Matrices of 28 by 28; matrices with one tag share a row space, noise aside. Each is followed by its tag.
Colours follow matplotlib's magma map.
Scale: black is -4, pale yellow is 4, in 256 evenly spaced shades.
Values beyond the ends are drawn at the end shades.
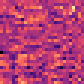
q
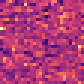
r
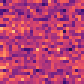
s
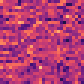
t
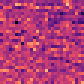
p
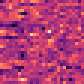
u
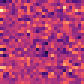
s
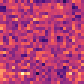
s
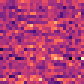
q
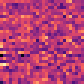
s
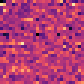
s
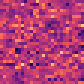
p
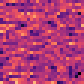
u
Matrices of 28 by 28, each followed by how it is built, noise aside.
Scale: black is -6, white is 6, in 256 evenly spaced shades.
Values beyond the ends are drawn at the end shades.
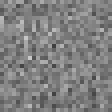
blocks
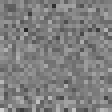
uneven rows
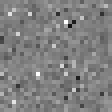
sparse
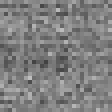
blocks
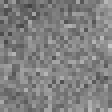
smooth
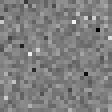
sparse
